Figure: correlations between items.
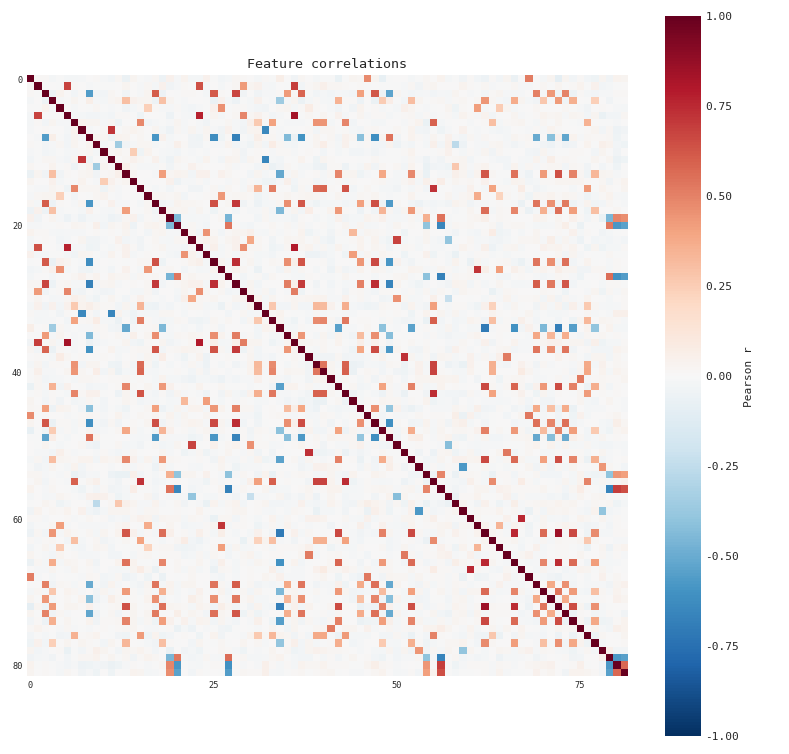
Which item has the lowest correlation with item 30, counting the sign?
57
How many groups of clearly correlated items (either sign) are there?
16
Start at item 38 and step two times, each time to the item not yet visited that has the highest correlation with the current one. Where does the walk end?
65
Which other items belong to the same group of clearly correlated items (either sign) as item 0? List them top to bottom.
46, 68
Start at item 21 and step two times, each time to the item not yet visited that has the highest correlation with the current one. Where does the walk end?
44
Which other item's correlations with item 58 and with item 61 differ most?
26
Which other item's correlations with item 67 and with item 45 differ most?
60
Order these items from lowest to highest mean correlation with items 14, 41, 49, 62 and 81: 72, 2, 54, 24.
2, 24, 54, 72
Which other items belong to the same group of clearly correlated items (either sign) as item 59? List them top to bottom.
53, 78
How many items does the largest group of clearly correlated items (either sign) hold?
13
